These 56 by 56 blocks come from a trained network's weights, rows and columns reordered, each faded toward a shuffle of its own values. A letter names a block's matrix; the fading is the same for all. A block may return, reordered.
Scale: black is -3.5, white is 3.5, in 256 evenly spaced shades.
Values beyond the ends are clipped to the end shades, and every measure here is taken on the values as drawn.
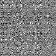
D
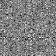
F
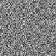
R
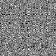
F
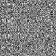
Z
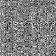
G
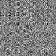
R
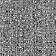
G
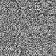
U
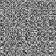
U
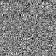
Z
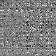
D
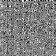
G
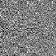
F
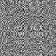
R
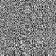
R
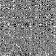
G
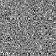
F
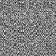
U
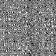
G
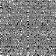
D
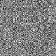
Z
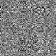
F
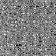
G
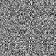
U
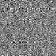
F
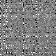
D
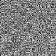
R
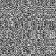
U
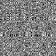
F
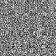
Z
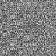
U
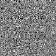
F
